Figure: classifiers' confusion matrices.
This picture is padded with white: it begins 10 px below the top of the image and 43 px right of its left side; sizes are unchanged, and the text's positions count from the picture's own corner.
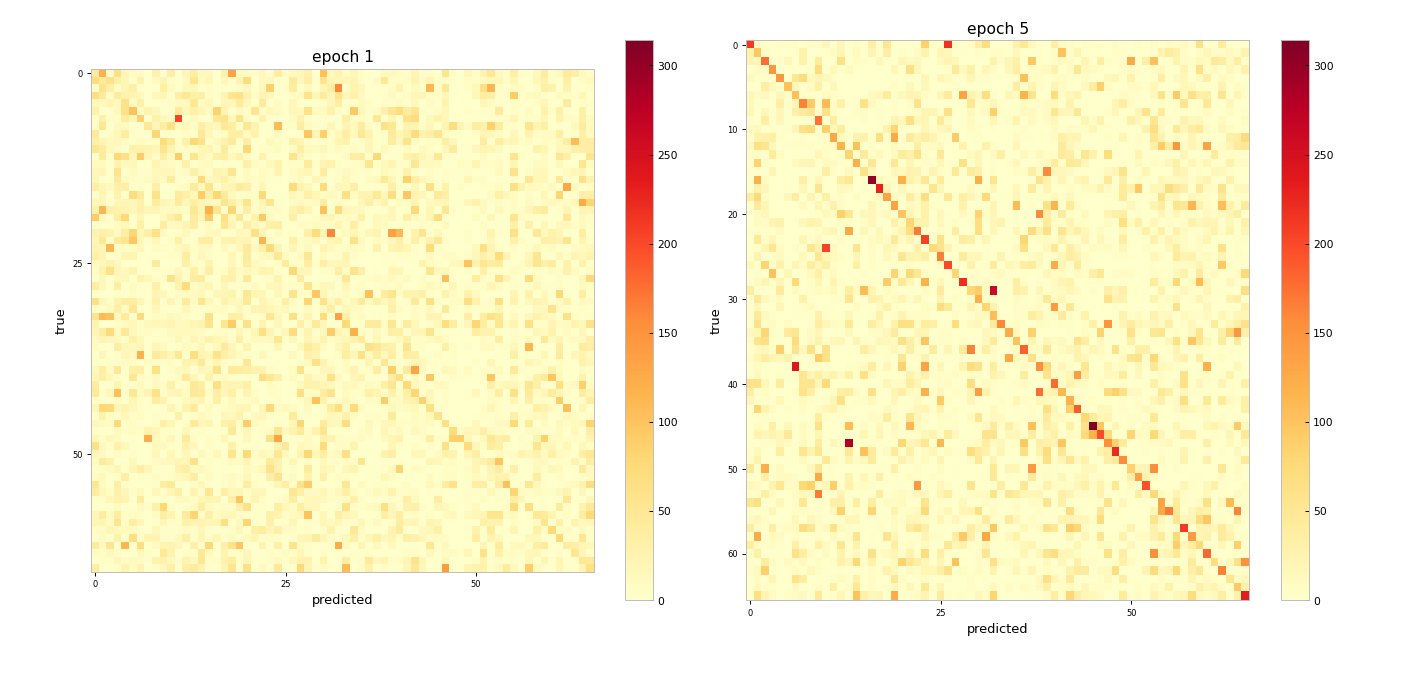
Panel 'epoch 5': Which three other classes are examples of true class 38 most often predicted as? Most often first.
6, 23, 60
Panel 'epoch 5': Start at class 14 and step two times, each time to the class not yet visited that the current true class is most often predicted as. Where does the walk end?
41
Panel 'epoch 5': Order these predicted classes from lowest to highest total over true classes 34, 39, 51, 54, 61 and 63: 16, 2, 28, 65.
28, 16, 2, 65
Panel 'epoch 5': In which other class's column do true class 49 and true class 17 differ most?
51
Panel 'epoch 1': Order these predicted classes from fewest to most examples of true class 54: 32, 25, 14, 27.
32, 14, 25, 27
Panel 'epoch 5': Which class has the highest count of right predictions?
45
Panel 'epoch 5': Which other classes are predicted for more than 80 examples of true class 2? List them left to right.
37, 50, 53
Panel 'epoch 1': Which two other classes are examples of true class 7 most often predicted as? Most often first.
24, 52
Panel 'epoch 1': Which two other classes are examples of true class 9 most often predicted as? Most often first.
63, 13
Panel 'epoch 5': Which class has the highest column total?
23
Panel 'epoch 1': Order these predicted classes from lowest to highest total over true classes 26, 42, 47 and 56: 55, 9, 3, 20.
9, 20, 55, 3
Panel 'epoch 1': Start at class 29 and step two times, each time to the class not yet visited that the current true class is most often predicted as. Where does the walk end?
57
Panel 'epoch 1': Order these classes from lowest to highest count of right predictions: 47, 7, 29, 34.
7, 47, 29, 34
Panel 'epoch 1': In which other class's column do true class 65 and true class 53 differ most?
46
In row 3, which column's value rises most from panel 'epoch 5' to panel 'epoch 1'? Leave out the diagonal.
55
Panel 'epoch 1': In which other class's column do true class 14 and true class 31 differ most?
41
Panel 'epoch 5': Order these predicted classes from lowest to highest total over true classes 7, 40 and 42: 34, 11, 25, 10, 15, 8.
34, 11, 15, 25, 8, 10
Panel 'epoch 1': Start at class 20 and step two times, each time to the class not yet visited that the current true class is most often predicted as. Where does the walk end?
64
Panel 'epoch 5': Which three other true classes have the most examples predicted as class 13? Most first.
47, 22, 45
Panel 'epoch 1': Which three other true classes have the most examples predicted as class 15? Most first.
18, 19, 62
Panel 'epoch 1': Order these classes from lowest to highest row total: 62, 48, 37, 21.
37, 48, 62, 21
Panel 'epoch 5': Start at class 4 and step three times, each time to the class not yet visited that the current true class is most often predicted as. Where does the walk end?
32
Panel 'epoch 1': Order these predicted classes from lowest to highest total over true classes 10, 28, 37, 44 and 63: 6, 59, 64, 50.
50, 59, 64, 6
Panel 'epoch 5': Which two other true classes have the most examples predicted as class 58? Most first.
19, 35
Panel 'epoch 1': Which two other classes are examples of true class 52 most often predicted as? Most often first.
40, 23
